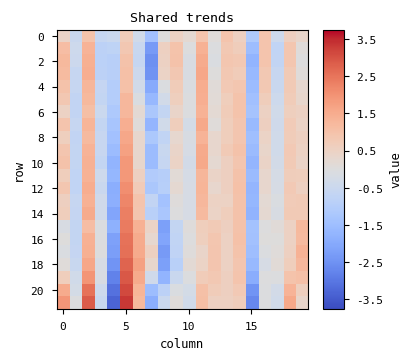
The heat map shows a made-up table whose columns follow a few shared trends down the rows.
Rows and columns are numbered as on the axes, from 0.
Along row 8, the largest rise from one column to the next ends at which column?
5
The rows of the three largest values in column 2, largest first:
21, 20, 19
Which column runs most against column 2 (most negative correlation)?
15
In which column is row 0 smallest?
7
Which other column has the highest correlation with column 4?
16
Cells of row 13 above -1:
17
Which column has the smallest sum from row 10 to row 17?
4
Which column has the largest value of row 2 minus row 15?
8
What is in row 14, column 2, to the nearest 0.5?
1.5
